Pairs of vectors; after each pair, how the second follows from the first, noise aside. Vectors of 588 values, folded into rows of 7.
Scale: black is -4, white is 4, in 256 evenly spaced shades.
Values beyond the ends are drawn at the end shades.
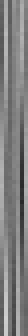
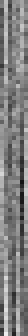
copied.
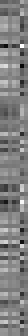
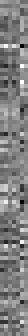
negated.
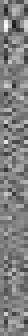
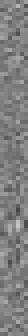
wrapped around, shrunk.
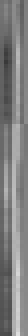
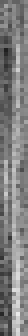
copied.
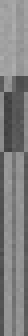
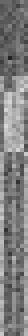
negated.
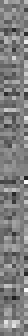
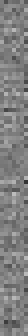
negated, shrunk.
